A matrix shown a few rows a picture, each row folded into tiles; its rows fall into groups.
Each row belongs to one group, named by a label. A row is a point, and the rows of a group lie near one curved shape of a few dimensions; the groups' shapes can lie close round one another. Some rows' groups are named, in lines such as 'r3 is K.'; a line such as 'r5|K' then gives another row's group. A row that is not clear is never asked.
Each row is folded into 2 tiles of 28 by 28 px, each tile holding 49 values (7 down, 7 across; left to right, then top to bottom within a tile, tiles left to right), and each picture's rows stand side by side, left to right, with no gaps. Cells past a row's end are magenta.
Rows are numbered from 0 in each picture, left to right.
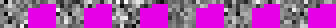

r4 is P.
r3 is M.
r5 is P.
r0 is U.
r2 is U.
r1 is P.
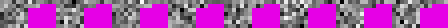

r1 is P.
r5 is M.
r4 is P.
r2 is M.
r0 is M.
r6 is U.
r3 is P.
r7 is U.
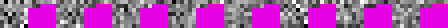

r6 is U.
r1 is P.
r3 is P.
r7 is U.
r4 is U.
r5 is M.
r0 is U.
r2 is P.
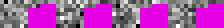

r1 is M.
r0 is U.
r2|M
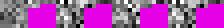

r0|M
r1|U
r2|M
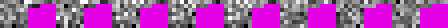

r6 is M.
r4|M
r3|M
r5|P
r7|U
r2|M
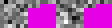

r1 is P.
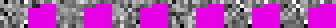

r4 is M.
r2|U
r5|M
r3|P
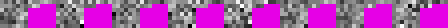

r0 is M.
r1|M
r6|M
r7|U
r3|M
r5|M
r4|M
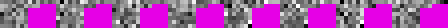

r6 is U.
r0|M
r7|P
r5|M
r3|P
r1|U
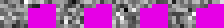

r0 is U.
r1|P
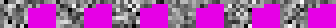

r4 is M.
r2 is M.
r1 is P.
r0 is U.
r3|U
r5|U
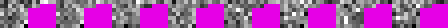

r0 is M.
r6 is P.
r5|M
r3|U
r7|M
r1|M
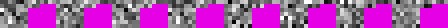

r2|P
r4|U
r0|P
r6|U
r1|P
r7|U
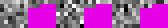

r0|P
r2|P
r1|M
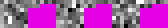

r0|P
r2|U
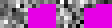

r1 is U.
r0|P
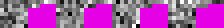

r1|P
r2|U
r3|M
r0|M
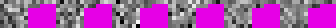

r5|U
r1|P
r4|U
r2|U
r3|M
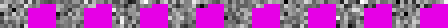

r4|M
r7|P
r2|P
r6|U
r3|U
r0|M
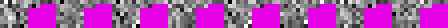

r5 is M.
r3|P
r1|U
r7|M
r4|U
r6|U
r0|U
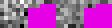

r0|M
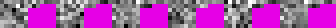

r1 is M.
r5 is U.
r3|M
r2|U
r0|P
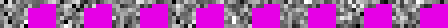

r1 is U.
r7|U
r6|M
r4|P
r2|U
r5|U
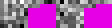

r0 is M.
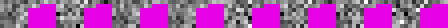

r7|P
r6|M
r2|M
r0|M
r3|M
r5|M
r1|M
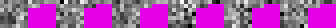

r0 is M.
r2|M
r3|M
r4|U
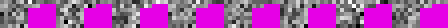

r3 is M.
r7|M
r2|M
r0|M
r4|U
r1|U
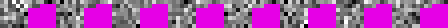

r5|U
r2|M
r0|M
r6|P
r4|M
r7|P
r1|P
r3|P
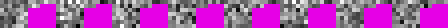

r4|P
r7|U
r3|P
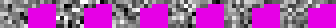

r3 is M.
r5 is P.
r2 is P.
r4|U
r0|P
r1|U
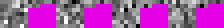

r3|U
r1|P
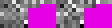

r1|M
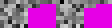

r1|U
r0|U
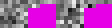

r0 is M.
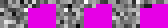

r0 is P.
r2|U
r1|P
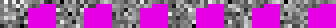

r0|M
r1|P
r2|M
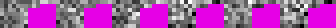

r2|M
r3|M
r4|U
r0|M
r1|P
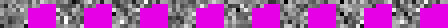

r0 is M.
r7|P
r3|M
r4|P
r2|P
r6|U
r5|U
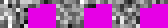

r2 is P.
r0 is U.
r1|U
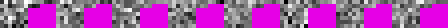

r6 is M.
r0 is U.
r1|P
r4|U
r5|U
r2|P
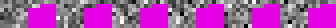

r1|U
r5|U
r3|P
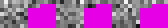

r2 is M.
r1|U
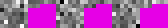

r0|P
